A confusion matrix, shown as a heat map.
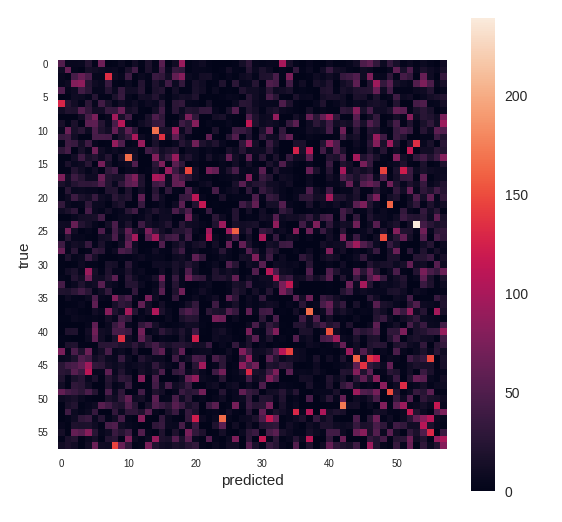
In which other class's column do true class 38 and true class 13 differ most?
35
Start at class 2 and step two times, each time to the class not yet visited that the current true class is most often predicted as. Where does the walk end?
44
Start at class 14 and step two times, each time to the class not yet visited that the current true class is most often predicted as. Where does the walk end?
17
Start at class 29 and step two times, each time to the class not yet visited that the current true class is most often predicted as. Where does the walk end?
40
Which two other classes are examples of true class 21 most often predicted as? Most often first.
49, 45
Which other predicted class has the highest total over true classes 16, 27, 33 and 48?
51
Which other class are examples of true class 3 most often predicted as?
47
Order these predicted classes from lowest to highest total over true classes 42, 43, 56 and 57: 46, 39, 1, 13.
39, 1, 13, 46
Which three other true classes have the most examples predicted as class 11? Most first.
26, 17, 18
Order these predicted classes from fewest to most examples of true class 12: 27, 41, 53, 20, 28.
27, 41, 20, 28, 53
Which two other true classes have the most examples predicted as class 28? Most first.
46, 9
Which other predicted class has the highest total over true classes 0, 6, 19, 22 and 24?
53
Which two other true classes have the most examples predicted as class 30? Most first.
56, 26
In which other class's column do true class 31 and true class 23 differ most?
4
